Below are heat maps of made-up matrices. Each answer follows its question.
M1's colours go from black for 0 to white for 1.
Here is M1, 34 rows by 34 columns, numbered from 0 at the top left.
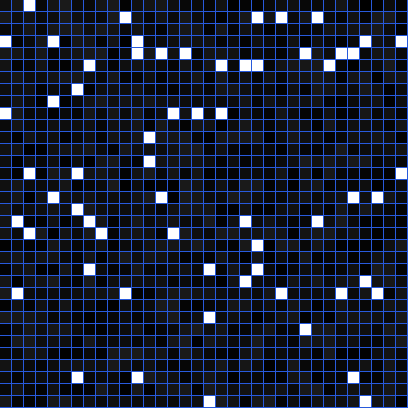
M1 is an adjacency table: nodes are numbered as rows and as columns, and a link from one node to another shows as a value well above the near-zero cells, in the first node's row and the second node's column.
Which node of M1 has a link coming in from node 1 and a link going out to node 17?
node 26
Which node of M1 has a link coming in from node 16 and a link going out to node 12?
node 13
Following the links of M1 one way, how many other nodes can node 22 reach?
4
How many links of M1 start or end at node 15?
1
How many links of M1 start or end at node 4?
9
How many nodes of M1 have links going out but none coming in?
6
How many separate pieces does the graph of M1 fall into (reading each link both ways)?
2
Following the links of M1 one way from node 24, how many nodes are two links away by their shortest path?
7
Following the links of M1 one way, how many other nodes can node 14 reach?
5
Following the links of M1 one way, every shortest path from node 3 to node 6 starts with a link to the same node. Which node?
node 33
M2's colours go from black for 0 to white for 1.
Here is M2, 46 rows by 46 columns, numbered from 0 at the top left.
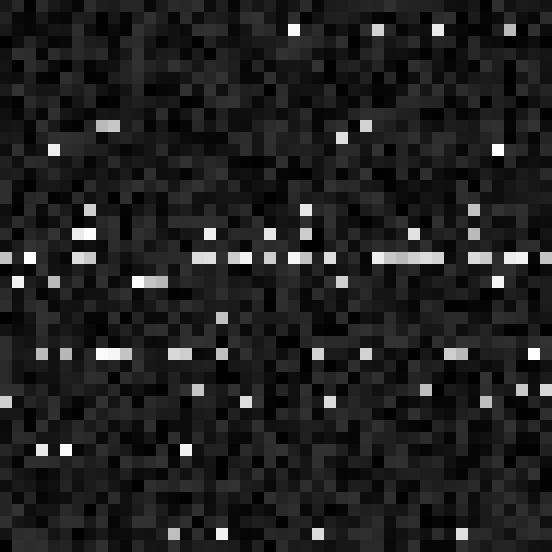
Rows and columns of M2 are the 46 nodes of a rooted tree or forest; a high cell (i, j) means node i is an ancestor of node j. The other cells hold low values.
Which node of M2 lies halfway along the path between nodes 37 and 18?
44
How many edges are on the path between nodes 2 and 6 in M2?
3
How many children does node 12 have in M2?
2
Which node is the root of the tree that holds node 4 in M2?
23
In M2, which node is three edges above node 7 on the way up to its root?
21
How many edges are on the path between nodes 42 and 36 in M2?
2
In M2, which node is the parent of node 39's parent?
19
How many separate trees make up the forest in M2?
3
